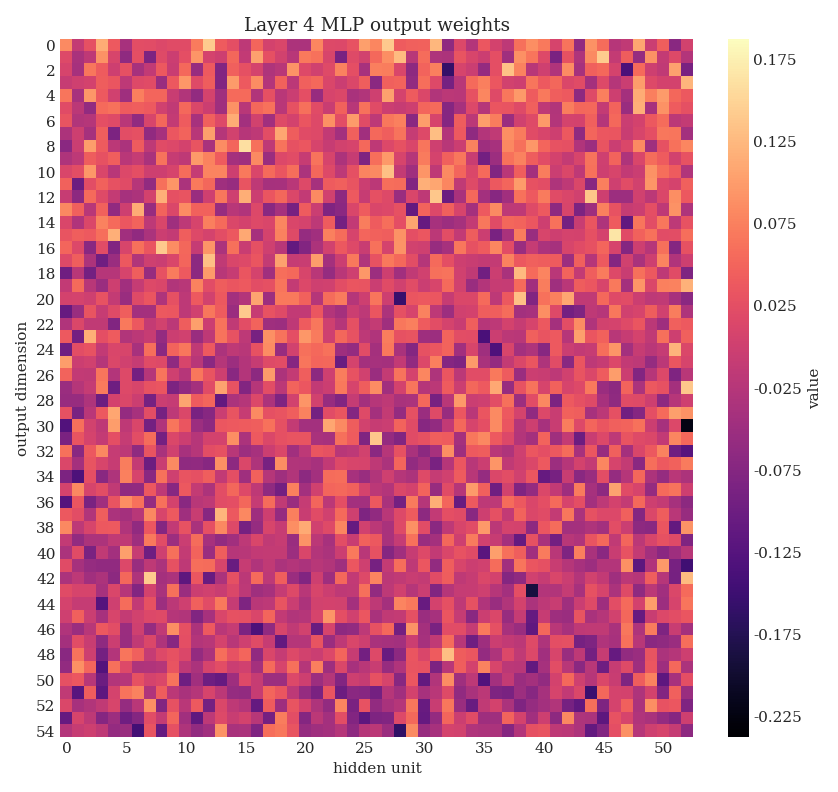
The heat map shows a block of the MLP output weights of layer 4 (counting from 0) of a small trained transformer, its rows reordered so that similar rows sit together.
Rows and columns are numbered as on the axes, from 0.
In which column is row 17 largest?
12
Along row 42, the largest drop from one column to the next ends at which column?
8
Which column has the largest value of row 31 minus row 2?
32
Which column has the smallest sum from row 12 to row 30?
47
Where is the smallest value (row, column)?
30, 52
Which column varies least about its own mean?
33
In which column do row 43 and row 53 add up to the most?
9
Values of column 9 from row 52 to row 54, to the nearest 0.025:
0.025 0.05 0.025
